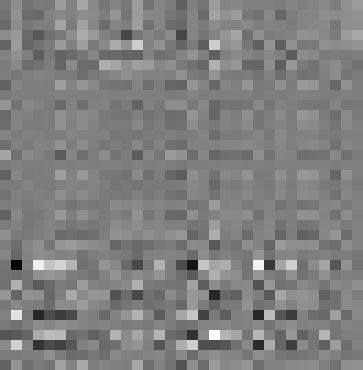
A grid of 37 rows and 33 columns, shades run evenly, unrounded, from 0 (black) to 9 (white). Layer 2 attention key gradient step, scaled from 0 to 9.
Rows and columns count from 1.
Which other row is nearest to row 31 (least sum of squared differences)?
12
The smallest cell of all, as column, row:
2, 27
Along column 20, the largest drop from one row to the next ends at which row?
35
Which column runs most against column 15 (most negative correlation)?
18
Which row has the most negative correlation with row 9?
24
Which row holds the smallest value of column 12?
4
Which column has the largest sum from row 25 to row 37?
6
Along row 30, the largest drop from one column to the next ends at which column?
20
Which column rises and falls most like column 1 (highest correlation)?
16
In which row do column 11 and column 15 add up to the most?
34
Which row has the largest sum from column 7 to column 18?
5
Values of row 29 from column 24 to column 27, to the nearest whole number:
3 5 4 4
